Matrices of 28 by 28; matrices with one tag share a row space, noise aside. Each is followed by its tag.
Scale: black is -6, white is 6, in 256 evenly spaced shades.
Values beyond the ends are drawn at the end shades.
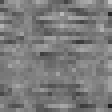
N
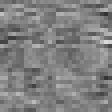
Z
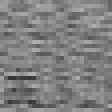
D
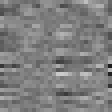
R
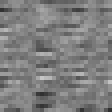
N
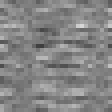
N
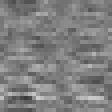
D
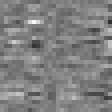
Z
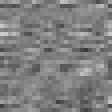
R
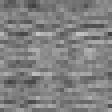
D
